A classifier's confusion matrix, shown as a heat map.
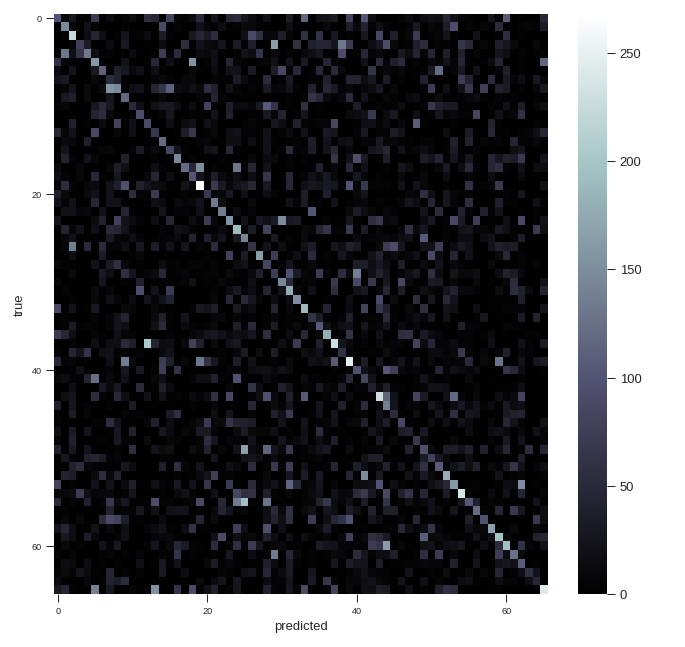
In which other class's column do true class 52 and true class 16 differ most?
41
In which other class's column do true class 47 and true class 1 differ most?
53
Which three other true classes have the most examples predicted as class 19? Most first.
17, 39, 55
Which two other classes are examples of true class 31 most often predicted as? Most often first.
11, 15
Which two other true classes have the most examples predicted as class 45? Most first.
26, 40
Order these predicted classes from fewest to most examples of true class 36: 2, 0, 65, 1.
65, 2, 1, 0
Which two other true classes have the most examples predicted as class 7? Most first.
8, 57
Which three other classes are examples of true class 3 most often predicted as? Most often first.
29, 38, 44
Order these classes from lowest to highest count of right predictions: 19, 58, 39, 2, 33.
58, 33, 2, 39, 19
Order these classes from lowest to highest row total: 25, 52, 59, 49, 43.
25, 52, 59, 49, 43
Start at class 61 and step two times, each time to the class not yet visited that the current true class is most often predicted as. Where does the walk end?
40
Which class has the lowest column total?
63
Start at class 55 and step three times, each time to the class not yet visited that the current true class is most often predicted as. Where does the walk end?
28
